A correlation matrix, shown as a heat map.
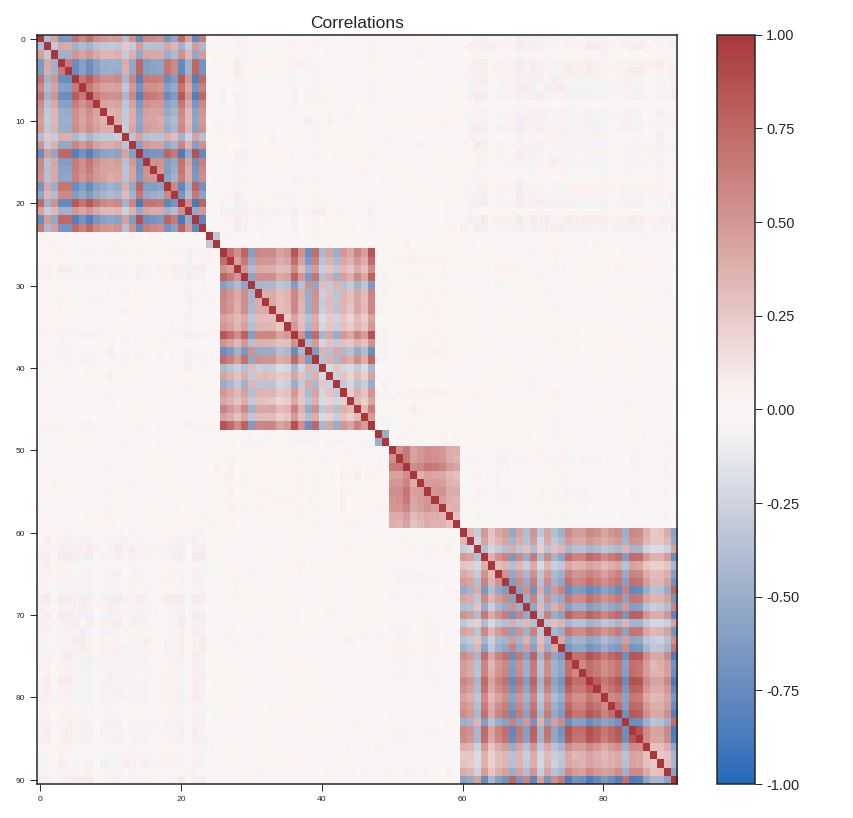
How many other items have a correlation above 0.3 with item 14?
7
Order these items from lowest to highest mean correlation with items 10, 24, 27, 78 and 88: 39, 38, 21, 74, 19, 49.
74, 38, 19, 49, 21, 39
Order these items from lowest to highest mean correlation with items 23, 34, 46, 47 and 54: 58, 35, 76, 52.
76, 58, 52, 35
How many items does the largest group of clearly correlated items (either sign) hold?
31
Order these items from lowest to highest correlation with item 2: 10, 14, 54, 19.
14, 19, 54, 10
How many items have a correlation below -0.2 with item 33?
4
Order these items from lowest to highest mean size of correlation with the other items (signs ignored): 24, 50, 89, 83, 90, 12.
24, 50, 12, 89, 83, 90
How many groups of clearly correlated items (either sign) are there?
6
